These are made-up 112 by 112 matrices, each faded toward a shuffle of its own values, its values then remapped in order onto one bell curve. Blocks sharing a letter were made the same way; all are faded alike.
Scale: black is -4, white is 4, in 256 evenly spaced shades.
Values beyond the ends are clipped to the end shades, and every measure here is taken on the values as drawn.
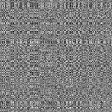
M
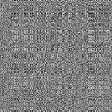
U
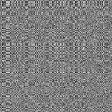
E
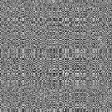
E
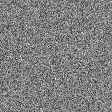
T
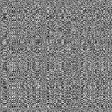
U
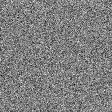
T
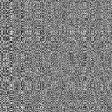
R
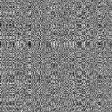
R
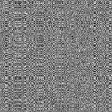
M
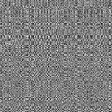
M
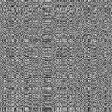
U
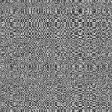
M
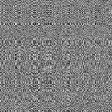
U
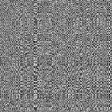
R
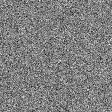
T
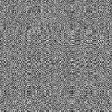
U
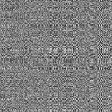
U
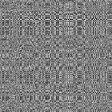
E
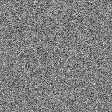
T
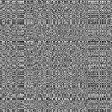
E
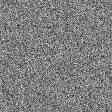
T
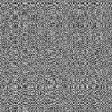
U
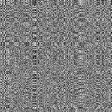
R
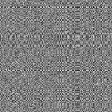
E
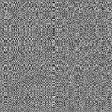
U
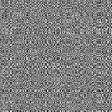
M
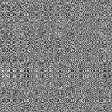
U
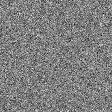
T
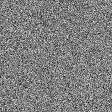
T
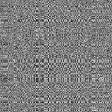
E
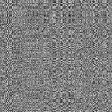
R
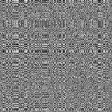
E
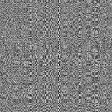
R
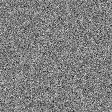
T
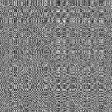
M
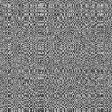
M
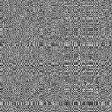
E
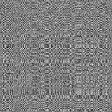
M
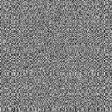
R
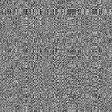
R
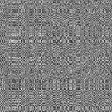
M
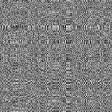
U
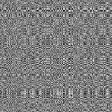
E
